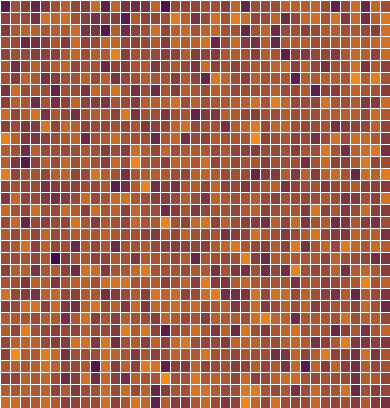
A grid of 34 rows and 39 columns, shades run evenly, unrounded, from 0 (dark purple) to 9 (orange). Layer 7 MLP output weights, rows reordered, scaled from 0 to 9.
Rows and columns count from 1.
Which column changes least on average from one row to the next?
27
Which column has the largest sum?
26
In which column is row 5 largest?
12
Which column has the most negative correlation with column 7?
9
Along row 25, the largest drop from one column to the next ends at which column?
23
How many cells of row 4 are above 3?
34
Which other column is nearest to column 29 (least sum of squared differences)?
31
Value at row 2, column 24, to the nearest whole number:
8
